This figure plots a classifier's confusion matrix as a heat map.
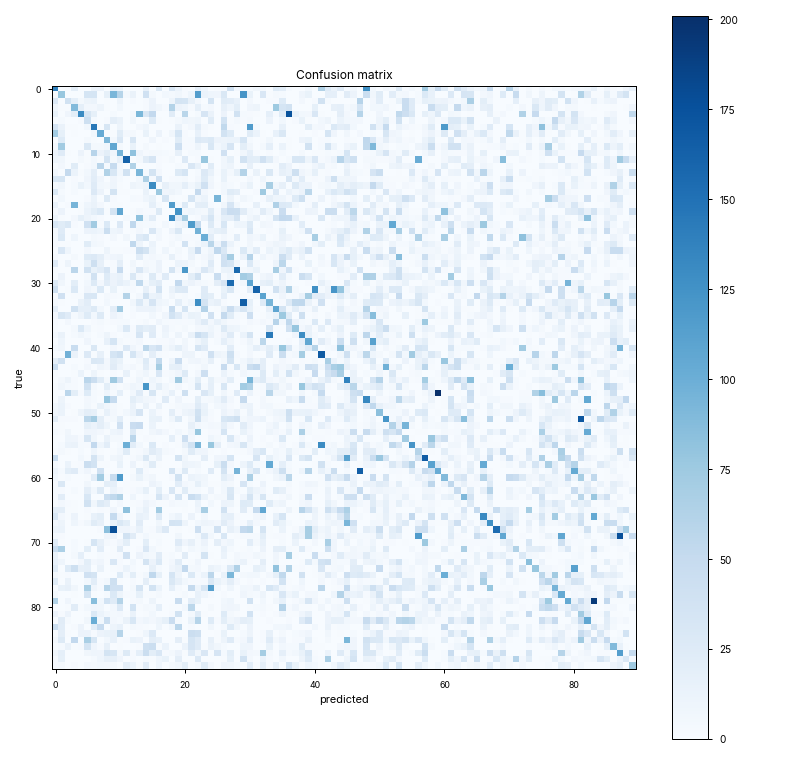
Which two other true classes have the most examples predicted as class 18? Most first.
20, 3
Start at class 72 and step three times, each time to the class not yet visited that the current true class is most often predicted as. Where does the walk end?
45
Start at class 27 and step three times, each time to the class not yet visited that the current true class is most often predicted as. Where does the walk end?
85
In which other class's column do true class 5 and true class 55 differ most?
41
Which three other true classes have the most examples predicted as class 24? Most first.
77, 55, 75
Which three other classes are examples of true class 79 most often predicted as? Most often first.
83, 6, 76
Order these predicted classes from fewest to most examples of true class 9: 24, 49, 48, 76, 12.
12, 24, 48, 76, 49
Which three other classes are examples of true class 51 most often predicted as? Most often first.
81, 63, 6
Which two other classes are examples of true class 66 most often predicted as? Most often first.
83, 77
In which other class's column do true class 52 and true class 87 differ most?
54
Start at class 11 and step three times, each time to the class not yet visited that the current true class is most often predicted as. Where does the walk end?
44
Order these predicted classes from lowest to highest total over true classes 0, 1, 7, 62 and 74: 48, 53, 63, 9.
53, 63, 9, 48
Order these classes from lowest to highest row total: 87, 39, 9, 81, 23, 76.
81, 76, 39, 23, 9, 87
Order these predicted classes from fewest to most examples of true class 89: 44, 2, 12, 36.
2, 12, 44, 36
